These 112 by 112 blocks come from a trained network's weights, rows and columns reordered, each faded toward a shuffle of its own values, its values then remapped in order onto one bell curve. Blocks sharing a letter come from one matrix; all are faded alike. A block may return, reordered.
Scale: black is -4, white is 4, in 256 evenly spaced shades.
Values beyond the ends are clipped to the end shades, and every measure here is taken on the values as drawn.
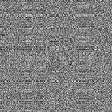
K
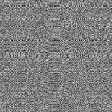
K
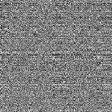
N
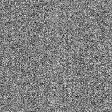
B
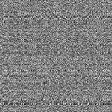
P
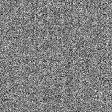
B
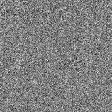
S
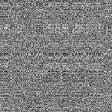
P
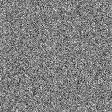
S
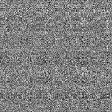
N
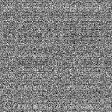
N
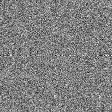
S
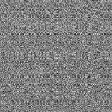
K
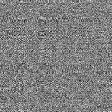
P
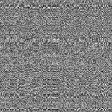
K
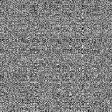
N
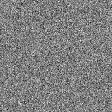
S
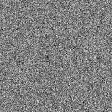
S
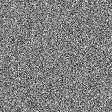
S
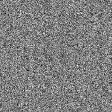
B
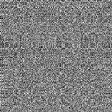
P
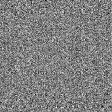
B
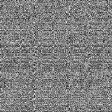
N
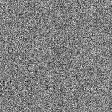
B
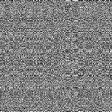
K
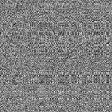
K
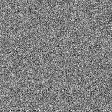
S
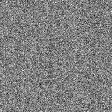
S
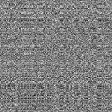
K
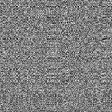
P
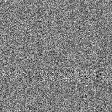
B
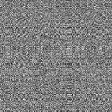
K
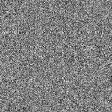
B
